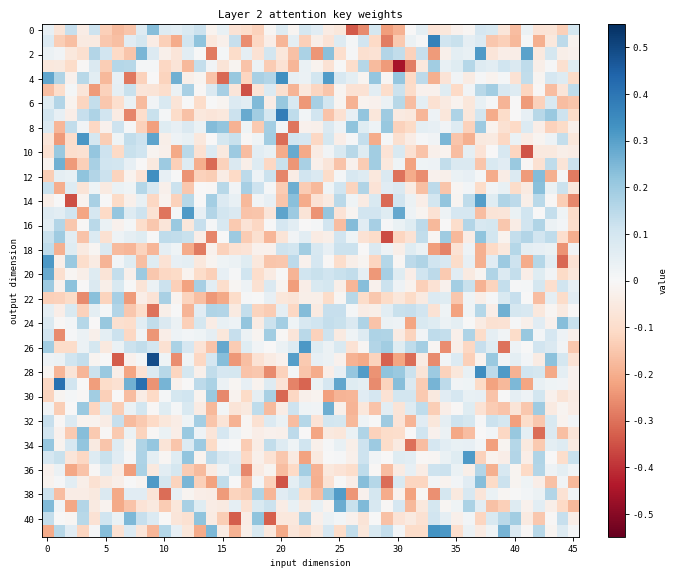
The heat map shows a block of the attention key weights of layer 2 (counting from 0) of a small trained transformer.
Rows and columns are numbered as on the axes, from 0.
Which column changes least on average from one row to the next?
18
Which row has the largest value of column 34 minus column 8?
41
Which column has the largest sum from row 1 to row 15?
4
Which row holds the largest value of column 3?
9
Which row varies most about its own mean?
29
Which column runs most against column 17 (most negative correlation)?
12
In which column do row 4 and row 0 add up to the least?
7
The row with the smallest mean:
22
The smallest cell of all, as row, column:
3, 30
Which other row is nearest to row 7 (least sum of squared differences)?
24
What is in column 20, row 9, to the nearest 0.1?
-0.3
